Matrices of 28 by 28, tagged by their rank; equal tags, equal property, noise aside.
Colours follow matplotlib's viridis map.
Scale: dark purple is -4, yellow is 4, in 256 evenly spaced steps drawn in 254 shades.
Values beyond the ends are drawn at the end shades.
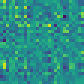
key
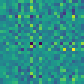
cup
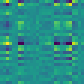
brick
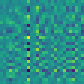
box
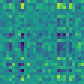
box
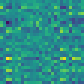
box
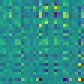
box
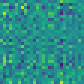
key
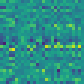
key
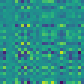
box
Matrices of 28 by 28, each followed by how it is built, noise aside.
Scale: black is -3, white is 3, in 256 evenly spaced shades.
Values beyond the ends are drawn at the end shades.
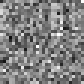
blocks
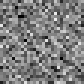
Toeplitz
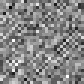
Hankel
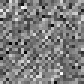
Hankel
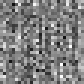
blocks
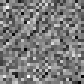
Hankel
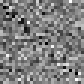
banded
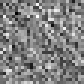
Toeplitz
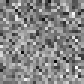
Toeplitz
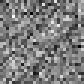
Hankel
